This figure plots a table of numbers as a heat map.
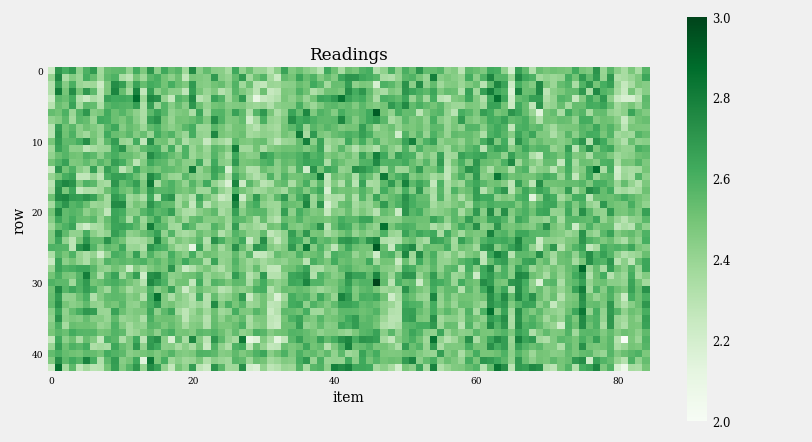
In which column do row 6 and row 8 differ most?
46
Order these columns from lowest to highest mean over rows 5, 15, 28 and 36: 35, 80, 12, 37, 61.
80, 37, 61, 12, 35
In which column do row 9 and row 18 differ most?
68
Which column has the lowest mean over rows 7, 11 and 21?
81
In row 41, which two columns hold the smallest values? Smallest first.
13, 76
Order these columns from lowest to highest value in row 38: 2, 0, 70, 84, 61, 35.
0, 70, 2, 61, 84, 35
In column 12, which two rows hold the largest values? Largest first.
4, 3
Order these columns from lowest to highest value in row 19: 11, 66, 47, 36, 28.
11, 66, 28, 47, 36
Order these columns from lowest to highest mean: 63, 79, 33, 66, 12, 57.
57, 33, 12, 79, 63, 66
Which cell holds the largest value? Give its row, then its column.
30, 46
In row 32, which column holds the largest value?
15
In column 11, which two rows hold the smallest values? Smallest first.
28, 1
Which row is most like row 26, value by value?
2
